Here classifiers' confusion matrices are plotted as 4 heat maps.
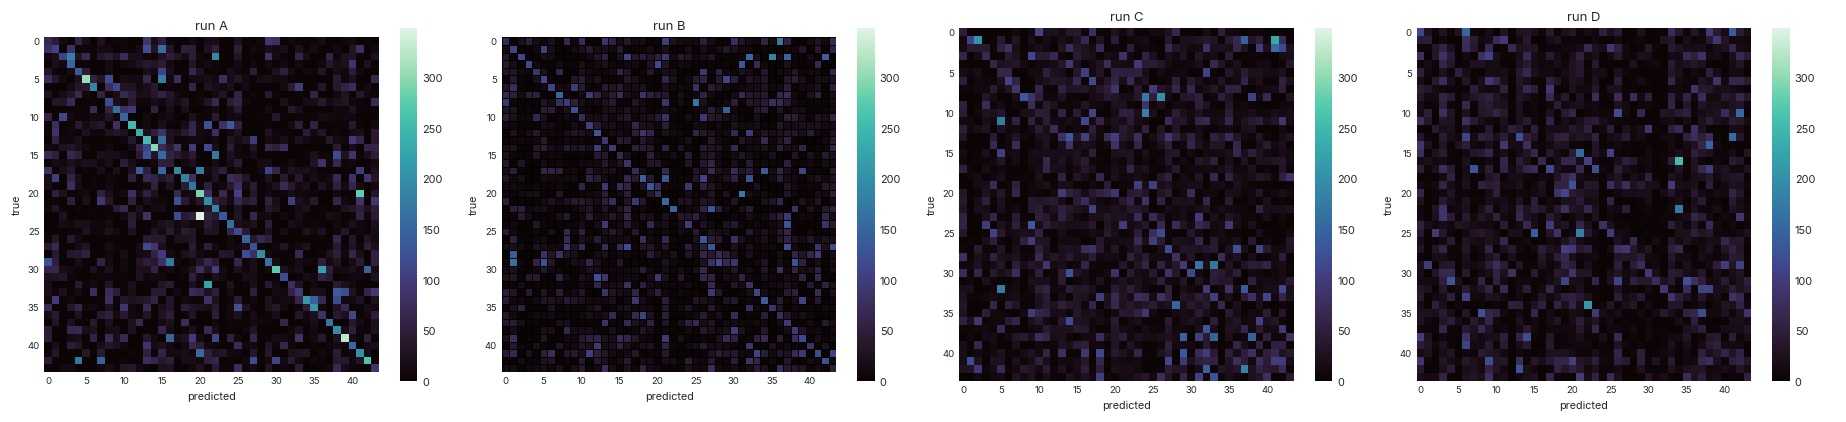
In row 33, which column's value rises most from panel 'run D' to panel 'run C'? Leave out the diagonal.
40
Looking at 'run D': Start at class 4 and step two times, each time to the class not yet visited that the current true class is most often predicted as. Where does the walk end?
9
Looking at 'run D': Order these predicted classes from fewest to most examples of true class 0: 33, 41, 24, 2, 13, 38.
2, 13, 24, 33, 38, 41
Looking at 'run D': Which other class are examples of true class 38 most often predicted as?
14
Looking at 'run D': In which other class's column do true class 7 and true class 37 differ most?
17
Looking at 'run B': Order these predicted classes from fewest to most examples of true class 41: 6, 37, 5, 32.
32, 37, 5, 6
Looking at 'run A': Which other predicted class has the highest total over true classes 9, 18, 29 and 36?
16
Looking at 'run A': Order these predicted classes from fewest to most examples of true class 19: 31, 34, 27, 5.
5, 34, 27, 31
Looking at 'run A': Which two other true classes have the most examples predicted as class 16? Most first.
29, 39
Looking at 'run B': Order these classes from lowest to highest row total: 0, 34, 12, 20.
20, 34, 12, 0
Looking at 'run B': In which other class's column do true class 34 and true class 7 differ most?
39
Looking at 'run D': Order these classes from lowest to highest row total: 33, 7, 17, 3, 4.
4, 7, 33, 3, 17
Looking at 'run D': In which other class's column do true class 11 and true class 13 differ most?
41
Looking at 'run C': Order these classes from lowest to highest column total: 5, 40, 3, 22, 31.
3, 40, 22, 5, 31
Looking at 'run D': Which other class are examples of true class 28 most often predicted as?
19
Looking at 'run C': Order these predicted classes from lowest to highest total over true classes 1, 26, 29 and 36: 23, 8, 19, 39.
19, 8, 23, 39
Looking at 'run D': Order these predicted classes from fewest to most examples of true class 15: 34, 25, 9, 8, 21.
34, 8, 9, 25, 21
